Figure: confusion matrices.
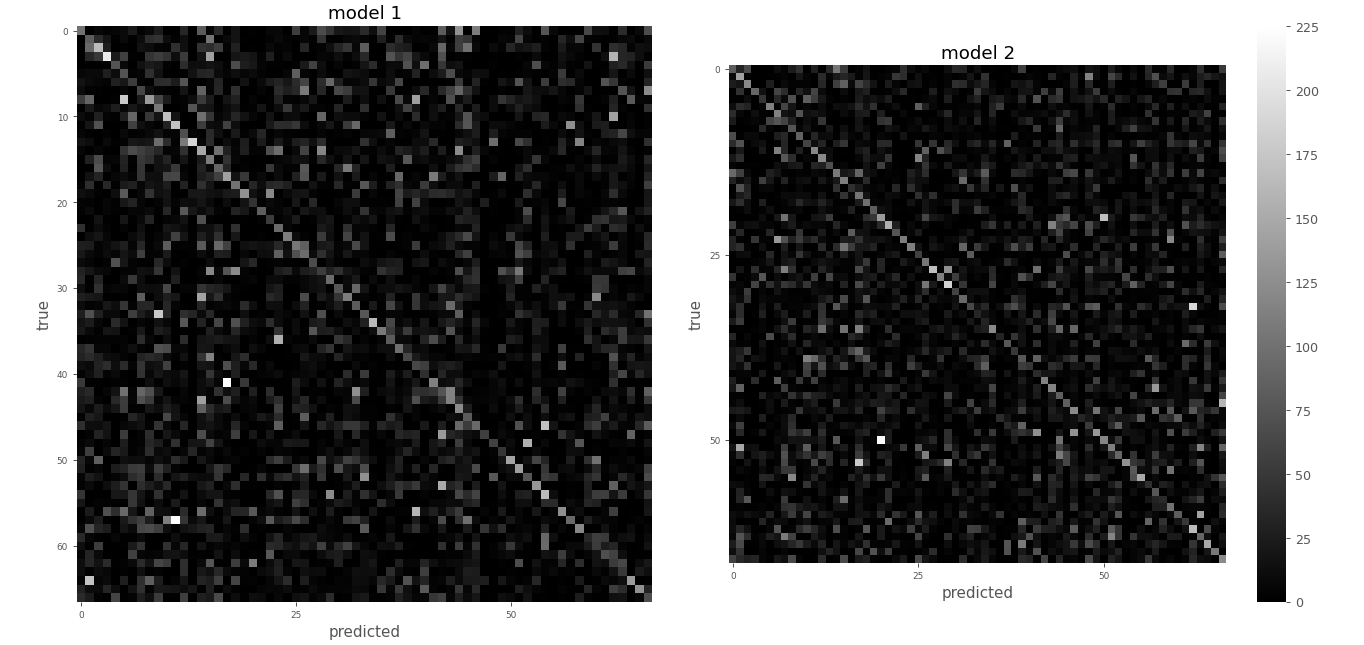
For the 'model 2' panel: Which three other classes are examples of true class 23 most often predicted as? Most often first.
6, 59, 7
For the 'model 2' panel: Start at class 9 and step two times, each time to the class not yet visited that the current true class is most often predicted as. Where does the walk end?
14
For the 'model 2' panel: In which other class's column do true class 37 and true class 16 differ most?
61
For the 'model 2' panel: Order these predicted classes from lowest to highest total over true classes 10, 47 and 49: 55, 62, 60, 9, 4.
9, 4, 62, 60, 55
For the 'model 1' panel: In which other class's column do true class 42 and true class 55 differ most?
32
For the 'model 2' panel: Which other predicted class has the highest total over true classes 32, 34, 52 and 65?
62
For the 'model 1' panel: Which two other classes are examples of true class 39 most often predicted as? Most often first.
56, 17
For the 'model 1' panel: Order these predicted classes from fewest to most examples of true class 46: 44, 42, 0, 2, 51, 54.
2, 42, 0, 51, 44, 54
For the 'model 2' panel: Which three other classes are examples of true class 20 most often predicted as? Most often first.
50, 7, 45
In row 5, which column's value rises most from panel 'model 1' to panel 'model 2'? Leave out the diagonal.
7
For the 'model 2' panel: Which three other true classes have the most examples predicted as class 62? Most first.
32, 46, 10
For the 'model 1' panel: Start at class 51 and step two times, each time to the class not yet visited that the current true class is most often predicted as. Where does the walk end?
23
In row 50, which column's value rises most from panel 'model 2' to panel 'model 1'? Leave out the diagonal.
60
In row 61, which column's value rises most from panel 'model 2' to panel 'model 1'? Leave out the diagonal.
22
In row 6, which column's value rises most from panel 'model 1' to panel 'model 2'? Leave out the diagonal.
64
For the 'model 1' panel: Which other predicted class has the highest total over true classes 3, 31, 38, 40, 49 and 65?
15
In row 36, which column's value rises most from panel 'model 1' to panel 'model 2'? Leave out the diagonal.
5
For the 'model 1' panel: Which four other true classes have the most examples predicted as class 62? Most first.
3, 10, 53, 38
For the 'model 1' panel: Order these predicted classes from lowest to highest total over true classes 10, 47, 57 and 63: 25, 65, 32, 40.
65, 40, 25, 32
